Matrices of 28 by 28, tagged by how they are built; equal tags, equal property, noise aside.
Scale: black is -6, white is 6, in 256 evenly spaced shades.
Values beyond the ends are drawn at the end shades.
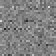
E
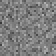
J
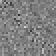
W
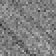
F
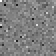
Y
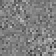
W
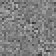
W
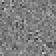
W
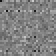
E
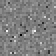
Y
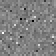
Y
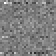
E
